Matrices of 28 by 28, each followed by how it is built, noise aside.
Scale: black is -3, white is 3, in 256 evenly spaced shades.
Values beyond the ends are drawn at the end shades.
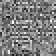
blocks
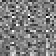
low rank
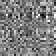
low rank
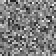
noise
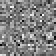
low rank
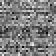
blocks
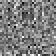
low rank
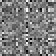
low rank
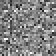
repeating rows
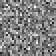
repeating rows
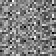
repeating rows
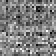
blocks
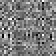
low rank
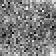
smooth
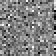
uneven columns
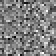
repeating rows
